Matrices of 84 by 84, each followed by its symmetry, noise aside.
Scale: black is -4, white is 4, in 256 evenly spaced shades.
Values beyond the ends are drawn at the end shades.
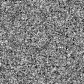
symmetric.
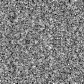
mirrored top to bottom.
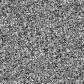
same after a half turn.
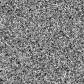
no symmetry.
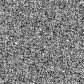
same after a half turn.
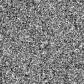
symmetric.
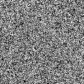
symmetric across the other diagonal.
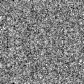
mirrored top to bottom.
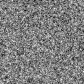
symmetric across the other diagonal.
